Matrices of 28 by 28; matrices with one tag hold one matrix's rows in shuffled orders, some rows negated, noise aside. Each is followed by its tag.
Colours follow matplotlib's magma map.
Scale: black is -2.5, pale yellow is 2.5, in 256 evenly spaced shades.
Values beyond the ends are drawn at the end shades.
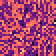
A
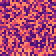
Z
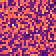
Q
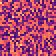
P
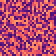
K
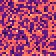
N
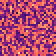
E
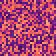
K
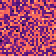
P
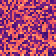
N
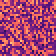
P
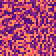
A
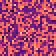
N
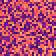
Z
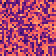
N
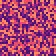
Q
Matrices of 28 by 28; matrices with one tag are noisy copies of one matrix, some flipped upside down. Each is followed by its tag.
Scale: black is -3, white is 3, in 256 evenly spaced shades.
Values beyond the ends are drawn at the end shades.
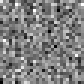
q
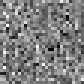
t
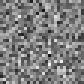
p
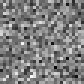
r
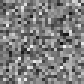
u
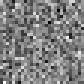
q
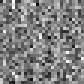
q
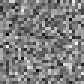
u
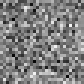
r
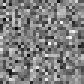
p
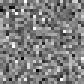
u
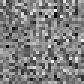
r
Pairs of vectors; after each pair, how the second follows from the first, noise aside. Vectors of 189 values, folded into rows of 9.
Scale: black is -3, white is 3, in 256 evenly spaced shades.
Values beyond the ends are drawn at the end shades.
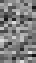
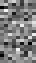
reversed.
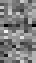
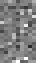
wrapped around, negated, partly zeroed.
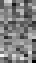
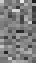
wrapped around, partly zeroed.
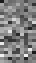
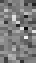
wrapped around, negated, partly zeroed.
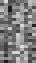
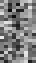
reversed, negated.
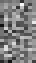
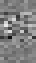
wrapped around, partly zeroed.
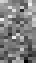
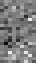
wrapped around, partly zeroed.
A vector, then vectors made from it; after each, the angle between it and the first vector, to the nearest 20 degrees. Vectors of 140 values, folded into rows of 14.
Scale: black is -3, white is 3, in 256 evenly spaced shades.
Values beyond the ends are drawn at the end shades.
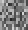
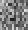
20 degrees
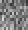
60 degrees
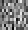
140 degrees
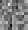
80 degrees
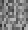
140 degrees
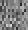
120 degrees
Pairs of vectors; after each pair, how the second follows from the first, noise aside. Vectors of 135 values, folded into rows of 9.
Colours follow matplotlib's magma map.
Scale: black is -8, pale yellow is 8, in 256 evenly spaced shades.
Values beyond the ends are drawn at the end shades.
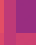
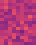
shuffled.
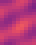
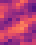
scaled up.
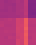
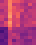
reversed, scaled up.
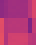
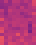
partly zeroed.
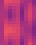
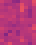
negated, partly zeroed.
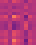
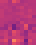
partly zeroed.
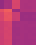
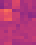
partly zeroed.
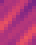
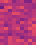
shuffled.
